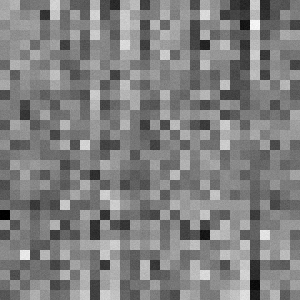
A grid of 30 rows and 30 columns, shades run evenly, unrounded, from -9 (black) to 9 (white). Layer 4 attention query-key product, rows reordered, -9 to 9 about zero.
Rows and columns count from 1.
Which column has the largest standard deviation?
26
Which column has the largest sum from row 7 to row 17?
10
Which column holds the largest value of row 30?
25
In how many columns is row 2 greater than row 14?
15
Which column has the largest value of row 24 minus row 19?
27
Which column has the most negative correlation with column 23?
21
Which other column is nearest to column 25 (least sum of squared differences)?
20
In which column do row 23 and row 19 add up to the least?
13
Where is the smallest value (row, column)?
22, 1
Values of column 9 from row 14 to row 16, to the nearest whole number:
-1 6 1
